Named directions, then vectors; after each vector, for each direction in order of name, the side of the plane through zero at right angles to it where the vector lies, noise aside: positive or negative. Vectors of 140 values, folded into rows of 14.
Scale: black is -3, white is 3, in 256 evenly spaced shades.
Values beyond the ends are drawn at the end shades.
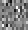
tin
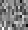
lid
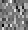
positive, negative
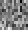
positive, positive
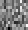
negative, negative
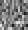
positive, positive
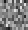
negative, negative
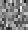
negative, negative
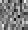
positive, positive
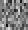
positive, positive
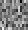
positive, positive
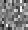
negative, negative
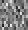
positive, negative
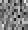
positive, positive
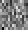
negative, positive
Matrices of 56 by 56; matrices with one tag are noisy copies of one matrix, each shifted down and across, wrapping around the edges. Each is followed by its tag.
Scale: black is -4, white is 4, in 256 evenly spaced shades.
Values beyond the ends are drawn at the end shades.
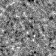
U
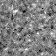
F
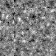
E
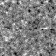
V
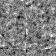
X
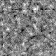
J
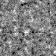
J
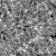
U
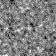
V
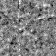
X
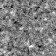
F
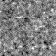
V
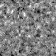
E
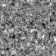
E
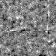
X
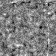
X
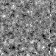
E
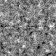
J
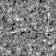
X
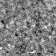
V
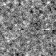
V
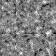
J
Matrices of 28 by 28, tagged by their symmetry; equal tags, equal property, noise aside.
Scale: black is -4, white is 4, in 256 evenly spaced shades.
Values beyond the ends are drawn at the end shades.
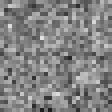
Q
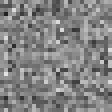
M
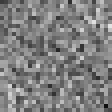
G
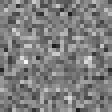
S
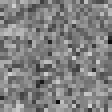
Q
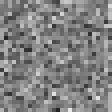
M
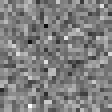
Q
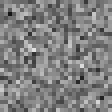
G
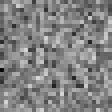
M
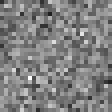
G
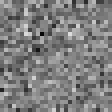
Q
